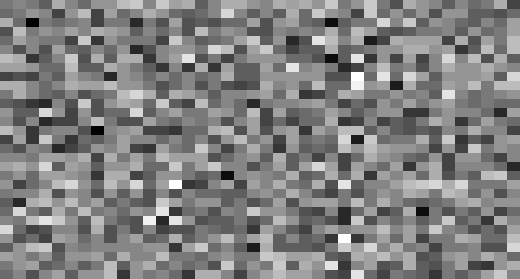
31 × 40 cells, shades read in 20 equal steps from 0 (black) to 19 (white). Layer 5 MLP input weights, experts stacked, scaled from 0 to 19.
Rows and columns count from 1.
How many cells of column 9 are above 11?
9
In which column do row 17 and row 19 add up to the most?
16
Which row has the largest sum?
21
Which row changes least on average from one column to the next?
29
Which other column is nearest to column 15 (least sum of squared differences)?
19
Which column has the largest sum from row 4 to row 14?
35
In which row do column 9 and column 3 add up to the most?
30
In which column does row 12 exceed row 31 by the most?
10
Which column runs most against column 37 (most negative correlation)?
12
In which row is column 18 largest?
2
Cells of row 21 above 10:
21
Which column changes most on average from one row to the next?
28
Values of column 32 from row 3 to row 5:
15 7 12
